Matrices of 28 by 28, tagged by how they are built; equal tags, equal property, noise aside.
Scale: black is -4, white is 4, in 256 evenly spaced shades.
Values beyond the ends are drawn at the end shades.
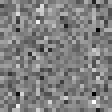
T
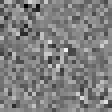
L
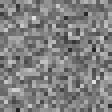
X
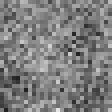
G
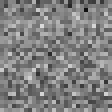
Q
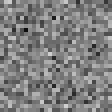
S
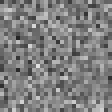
S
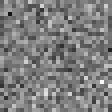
S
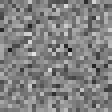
T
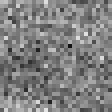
G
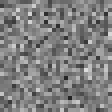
S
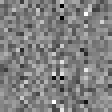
T
